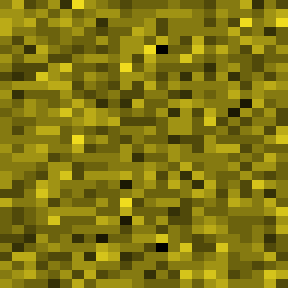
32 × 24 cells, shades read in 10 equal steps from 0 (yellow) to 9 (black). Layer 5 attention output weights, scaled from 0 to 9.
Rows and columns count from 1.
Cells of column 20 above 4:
13
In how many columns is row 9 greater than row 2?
14
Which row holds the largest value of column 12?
18
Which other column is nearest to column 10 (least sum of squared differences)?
9
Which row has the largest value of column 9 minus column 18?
31
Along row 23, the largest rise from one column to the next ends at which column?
12
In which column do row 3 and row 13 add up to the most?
20
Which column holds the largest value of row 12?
21
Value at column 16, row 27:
5
